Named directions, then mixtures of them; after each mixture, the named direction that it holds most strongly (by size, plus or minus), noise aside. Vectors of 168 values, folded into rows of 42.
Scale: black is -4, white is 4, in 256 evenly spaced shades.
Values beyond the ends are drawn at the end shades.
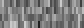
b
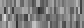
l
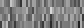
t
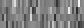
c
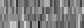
b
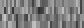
l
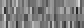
l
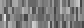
l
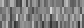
t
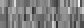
c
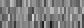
t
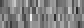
c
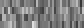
l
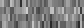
t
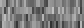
l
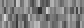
l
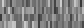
b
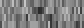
l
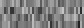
l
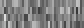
l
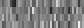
c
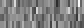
c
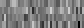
c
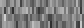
l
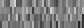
t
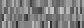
l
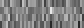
t
